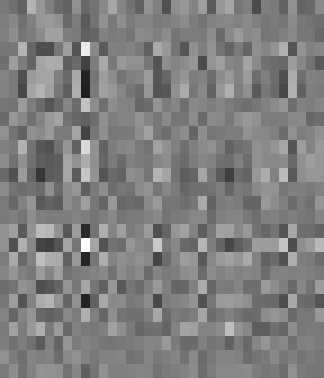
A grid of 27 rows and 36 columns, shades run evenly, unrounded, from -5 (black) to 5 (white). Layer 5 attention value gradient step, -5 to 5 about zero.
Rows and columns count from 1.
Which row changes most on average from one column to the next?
18
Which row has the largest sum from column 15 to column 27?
24
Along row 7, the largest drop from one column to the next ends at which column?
10
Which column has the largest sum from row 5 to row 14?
30
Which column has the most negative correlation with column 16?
13
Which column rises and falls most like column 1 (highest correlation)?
9
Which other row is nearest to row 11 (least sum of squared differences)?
4
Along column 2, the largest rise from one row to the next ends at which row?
19
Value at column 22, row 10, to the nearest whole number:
-1
